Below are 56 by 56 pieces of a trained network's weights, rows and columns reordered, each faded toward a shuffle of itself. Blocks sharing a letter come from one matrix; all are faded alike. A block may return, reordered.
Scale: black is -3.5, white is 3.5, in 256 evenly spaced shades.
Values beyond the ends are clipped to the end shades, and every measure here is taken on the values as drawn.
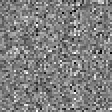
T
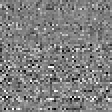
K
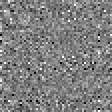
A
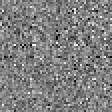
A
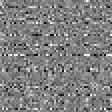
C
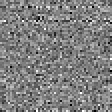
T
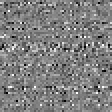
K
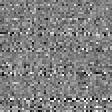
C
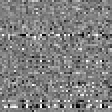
C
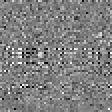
C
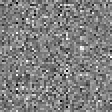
T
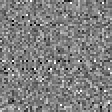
A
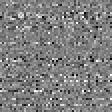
K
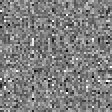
T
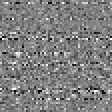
C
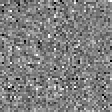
A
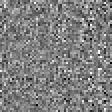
T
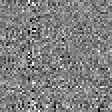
T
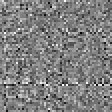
T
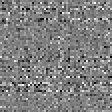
K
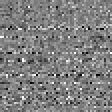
C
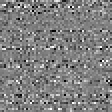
K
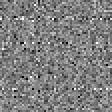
A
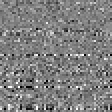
C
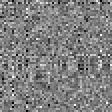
T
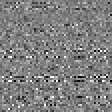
C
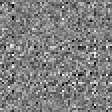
T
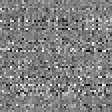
K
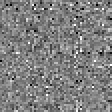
A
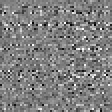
K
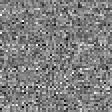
T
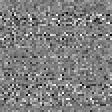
K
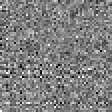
T
